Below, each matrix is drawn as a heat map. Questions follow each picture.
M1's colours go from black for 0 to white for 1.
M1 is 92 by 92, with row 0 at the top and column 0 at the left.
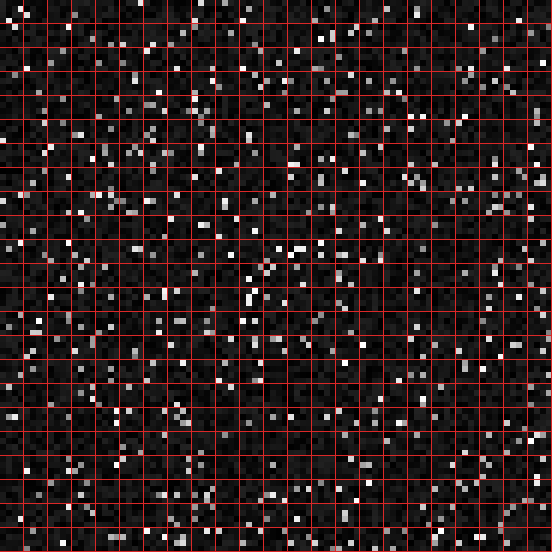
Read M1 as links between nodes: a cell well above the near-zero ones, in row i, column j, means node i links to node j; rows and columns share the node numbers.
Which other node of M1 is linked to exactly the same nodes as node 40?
node 52
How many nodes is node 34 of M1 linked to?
7
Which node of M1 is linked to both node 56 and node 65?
node 91
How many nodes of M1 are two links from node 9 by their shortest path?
9
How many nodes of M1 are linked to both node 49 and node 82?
2
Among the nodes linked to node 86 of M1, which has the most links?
node 32
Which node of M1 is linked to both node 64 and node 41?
node 1
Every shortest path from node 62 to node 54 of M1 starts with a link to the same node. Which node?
node 3
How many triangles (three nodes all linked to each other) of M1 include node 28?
2
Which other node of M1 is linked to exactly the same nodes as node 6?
node 26
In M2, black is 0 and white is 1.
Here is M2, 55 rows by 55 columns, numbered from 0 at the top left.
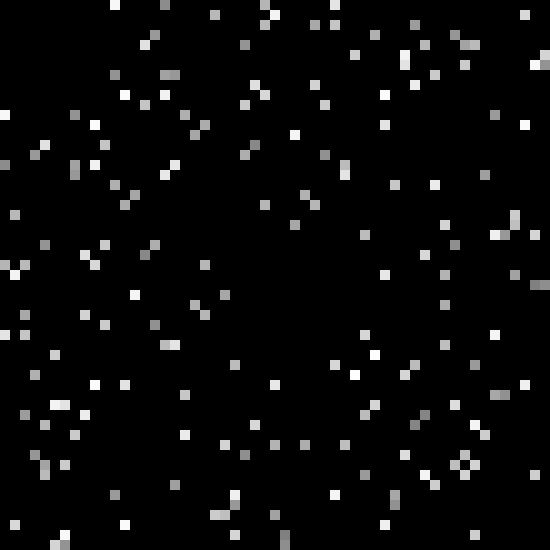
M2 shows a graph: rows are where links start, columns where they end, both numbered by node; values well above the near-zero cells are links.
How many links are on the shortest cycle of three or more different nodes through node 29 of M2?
6
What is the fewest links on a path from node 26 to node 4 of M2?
4
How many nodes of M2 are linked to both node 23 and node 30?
0
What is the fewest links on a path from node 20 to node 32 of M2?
6
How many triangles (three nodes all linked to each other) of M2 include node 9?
1
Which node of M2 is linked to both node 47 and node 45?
node 46
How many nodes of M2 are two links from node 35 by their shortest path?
3
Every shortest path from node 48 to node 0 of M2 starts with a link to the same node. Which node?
node 17
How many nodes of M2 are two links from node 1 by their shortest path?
4
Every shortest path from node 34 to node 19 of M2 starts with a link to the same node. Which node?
node 44
